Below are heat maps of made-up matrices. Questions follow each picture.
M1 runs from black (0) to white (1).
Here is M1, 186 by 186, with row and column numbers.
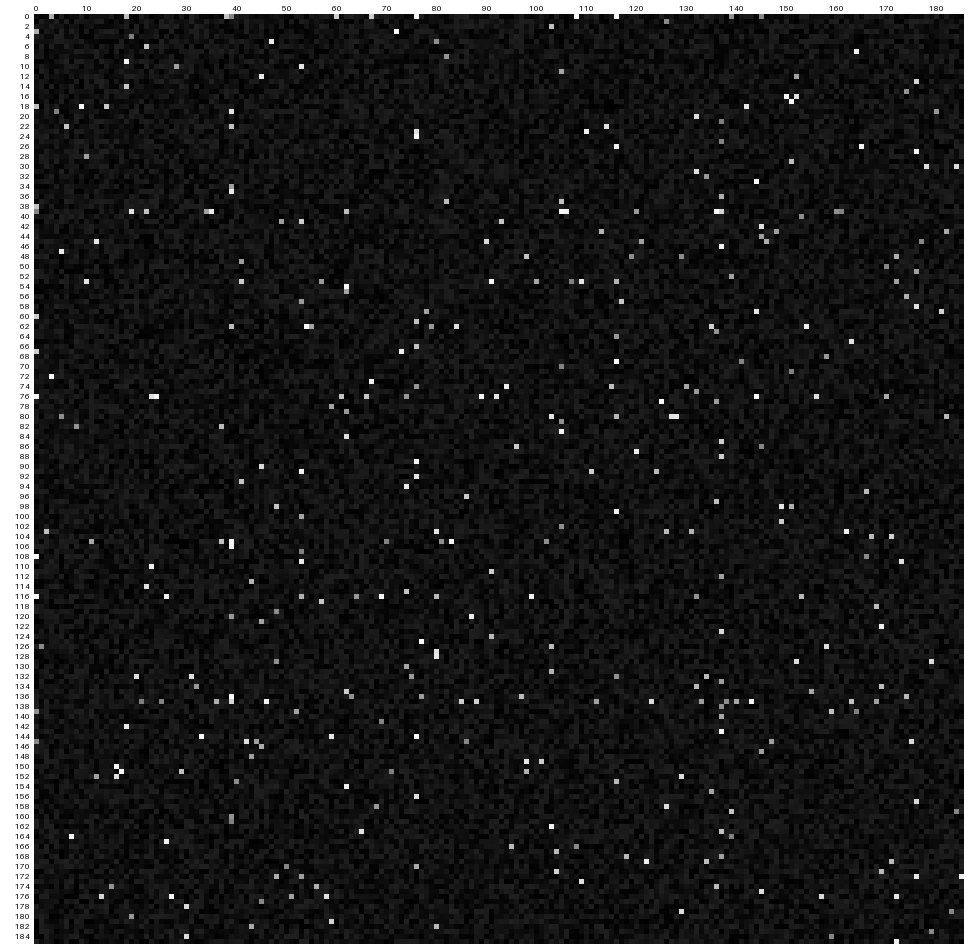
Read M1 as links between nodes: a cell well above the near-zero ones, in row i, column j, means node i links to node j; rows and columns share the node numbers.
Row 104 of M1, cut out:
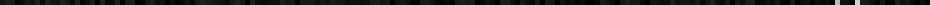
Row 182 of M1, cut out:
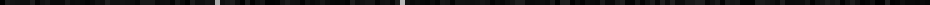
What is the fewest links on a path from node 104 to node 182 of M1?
7
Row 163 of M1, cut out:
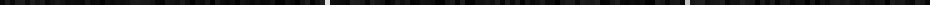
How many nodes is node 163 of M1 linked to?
2
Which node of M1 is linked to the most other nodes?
node 137
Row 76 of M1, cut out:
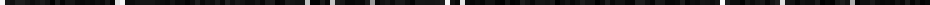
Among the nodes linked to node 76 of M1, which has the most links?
node 0
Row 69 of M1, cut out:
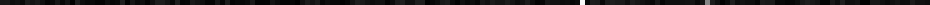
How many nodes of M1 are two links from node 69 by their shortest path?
8
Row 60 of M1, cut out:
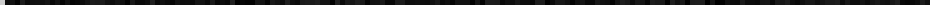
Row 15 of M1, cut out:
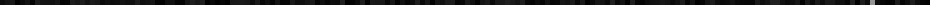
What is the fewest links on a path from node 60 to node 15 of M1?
5
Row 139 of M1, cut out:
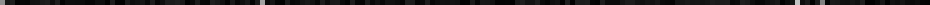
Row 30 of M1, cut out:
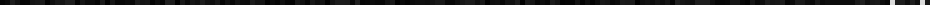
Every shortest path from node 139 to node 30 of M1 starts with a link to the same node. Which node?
node 159
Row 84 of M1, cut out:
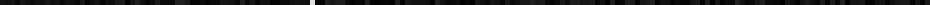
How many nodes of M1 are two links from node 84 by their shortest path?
6
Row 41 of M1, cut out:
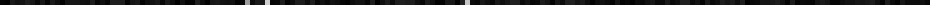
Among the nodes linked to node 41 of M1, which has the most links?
node 53
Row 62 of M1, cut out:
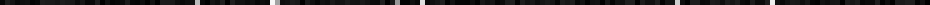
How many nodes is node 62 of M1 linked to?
7
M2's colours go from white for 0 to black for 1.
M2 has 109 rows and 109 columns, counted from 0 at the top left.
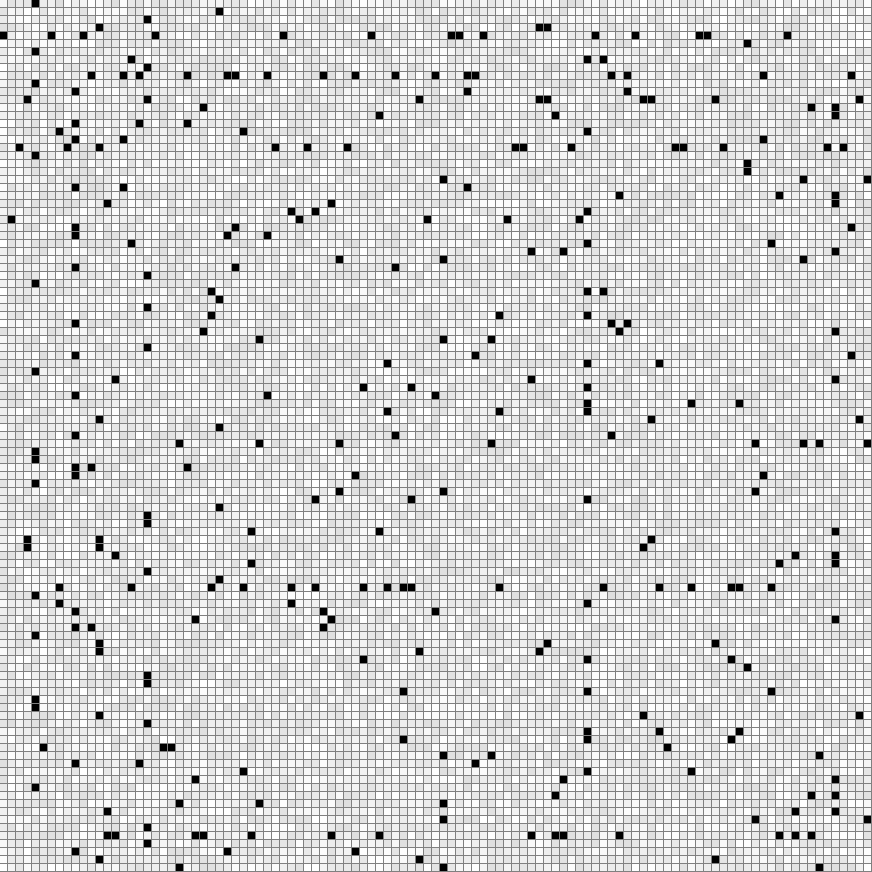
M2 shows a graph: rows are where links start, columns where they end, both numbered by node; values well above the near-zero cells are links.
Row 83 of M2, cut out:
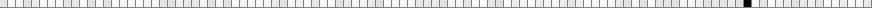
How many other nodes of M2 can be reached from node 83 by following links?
4
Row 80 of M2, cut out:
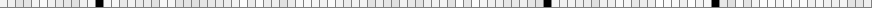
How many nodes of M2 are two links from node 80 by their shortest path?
6
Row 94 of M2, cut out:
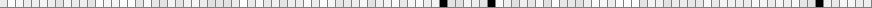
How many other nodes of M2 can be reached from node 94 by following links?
8
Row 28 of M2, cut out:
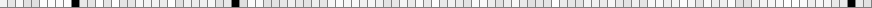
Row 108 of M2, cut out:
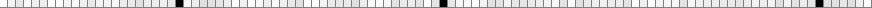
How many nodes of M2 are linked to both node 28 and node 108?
0
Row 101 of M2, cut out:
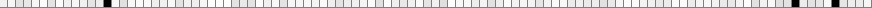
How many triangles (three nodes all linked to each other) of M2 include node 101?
2
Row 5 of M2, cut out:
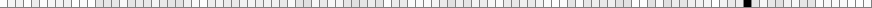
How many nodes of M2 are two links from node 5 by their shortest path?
3
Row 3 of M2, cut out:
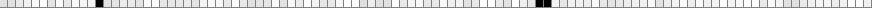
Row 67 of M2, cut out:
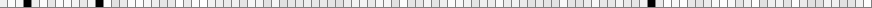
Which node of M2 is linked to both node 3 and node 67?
node 12
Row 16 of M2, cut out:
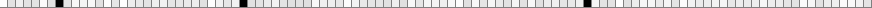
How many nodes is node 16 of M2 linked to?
3
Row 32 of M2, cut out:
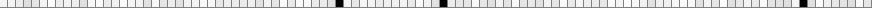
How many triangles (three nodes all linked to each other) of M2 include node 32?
2
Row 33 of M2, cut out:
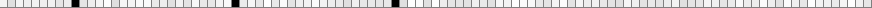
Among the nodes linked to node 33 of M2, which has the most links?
node 9
